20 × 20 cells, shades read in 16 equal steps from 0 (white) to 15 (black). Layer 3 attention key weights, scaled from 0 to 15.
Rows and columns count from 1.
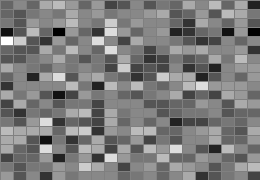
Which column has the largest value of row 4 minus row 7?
5
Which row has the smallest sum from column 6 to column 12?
15
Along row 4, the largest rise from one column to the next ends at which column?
20
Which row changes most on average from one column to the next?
4
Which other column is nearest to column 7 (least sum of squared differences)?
12
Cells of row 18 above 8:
9
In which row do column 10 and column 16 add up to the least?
10
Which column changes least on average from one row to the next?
19
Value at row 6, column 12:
11
